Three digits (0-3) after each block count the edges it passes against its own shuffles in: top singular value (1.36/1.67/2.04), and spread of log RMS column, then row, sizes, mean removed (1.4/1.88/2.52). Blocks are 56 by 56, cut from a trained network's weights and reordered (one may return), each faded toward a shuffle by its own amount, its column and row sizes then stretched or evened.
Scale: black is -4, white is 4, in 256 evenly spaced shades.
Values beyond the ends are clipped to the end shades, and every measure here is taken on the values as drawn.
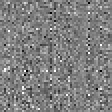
1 3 1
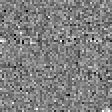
0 0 1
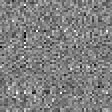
2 0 1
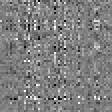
2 3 2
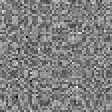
3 0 0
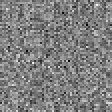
2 0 0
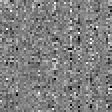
1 3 1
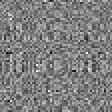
3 0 2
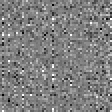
2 3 1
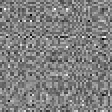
3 0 2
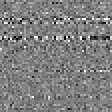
3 0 3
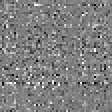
2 2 2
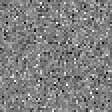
0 0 0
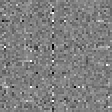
2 1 1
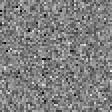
0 0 0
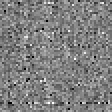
1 0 1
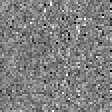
0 2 1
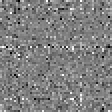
1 1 2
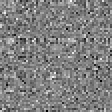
2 0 1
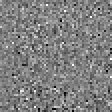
0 2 1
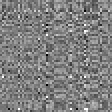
3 2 1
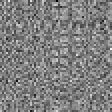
3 1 0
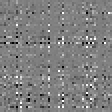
2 3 3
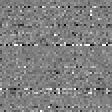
2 0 3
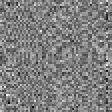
3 1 0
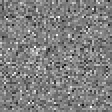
1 0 1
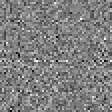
2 1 1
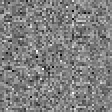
2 2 0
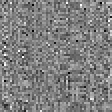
2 2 0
